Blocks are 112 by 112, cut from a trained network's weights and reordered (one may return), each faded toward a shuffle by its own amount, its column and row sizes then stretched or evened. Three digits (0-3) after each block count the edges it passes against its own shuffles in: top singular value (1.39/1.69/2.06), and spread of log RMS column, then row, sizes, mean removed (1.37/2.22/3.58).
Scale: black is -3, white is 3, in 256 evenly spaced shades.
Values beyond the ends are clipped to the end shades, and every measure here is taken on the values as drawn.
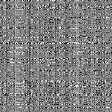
3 0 3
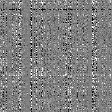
2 3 1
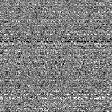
3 1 2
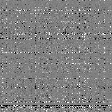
2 2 3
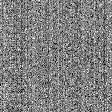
2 0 0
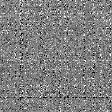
1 2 1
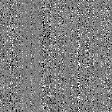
0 3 1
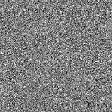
2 1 0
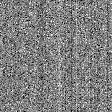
1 0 0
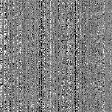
3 3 1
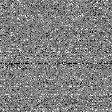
1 1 2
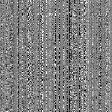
3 3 1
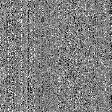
1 2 0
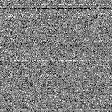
2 0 1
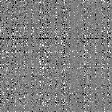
1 3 2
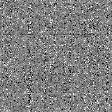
0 2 0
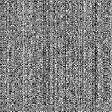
3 1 2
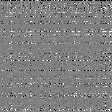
2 2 3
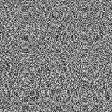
3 1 0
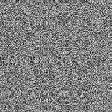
3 0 0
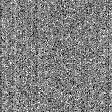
1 0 0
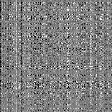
3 2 3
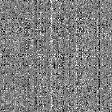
2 2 2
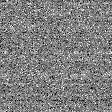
1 0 0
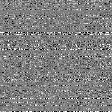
1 1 3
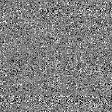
0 2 2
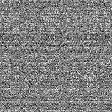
3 1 0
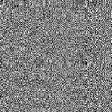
3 2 0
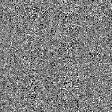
1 2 1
